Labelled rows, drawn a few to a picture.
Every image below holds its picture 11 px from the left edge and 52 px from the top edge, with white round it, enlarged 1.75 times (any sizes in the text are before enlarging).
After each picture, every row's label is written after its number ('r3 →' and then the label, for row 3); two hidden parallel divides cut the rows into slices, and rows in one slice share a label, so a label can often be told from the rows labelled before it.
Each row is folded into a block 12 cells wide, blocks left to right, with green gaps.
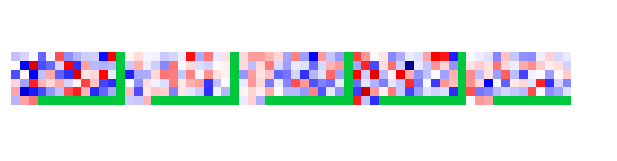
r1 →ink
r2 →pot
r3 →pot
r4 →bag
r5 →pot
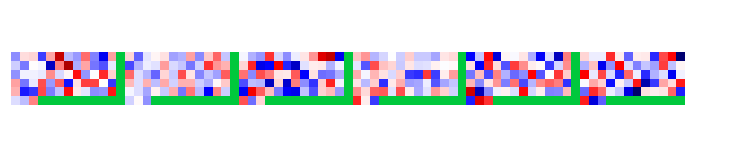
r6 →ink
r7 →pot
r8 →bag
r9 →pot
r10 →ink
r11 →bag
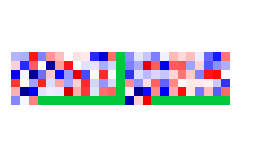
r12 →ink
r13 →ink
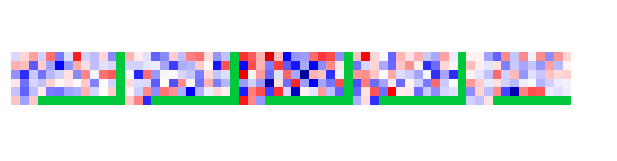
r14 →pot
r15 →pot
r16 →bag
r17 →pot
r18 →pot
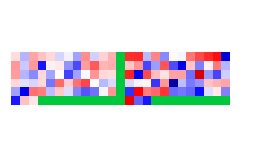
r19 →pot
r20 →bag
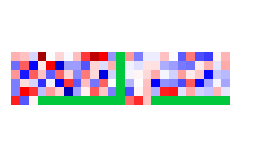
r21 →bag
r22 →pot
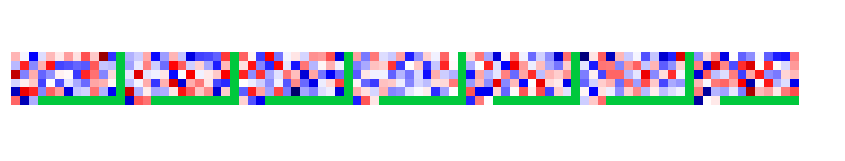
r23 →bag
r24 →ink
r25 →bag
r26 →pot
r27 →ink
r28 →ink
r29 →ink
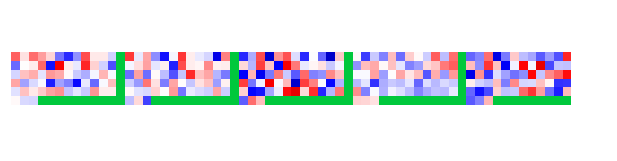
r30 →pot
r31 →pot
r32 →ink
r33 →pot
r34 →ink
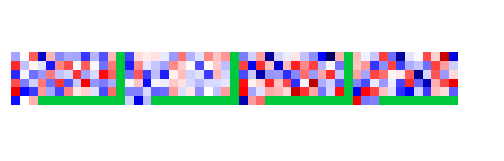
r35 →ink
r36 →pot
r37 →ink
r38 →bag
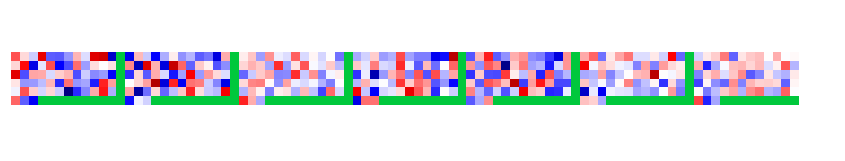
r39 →bag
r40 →ink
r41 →pot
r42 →ink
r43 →ink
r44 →pot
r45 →pot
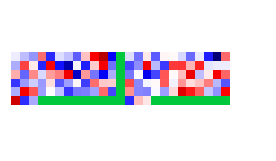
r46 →bag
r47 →ink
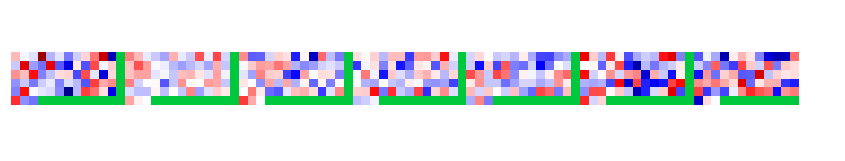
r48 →bag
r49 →pot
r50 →pot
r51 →pot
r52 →pot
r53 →bag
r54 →ink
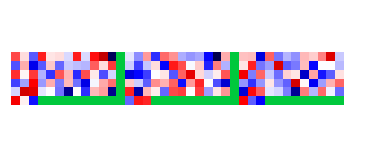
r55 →bag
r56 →ink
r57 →bag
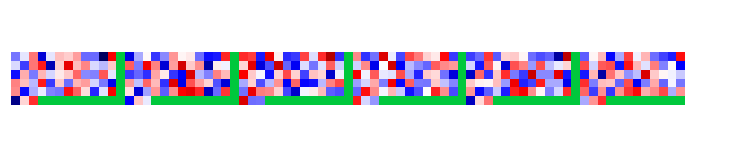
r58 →ink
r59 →ink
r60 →bag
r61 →bag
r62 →ink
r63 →ink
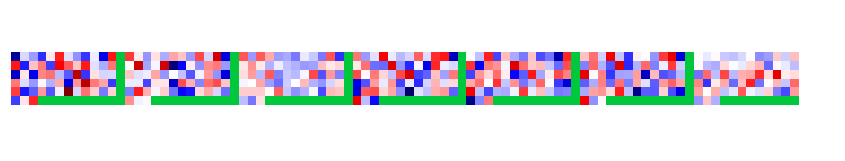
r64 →ink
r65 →bag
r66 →pot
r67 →bag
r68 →ink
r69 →bag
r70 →pot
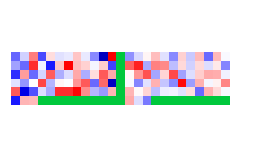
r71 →ink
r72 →pot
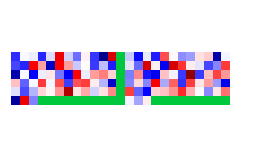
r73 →ink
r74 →ink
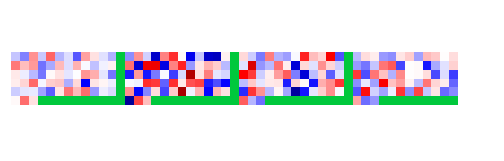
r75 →pot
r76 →ink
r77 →bag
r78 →pot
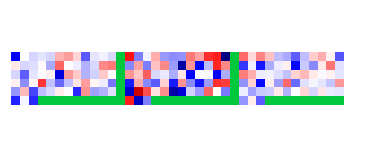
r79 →pot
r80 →bag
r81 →pot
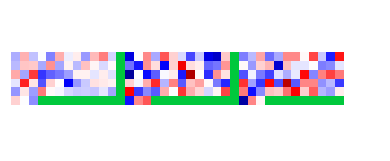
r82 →pot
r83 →ink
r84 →ink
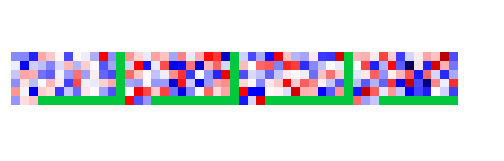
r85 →pot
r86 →bag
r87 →ink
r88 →bag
